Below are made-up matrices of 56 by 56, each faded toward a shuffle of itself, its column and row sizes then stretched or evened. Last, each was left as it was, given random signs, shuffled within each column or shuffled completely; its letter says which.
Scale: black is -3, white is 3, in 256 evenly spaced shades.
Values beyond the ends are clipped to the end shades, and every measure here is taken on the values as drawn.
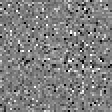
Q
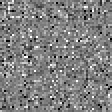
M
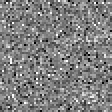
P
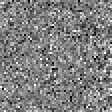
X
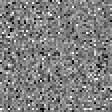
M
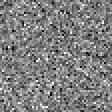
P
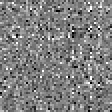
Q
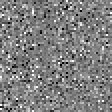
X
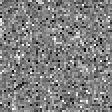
X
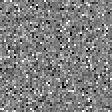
X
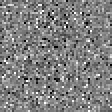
Q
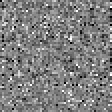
Q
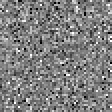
X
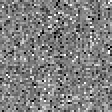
X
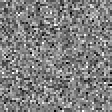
P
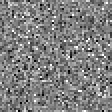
P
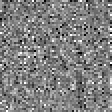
Q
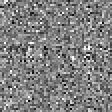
M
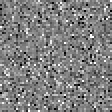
P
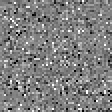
M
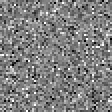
X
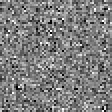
M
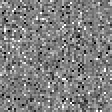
X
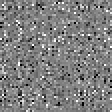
Q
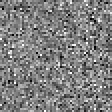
X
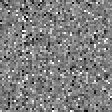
X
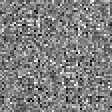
Q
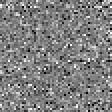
M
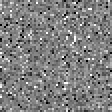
X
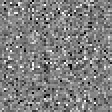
Q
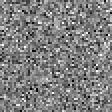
P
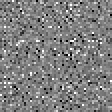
Q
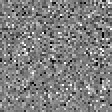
Q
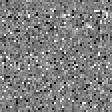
M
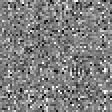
Q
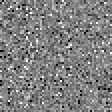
X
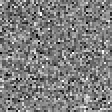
M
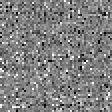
M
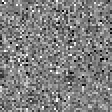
X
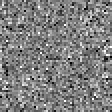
X
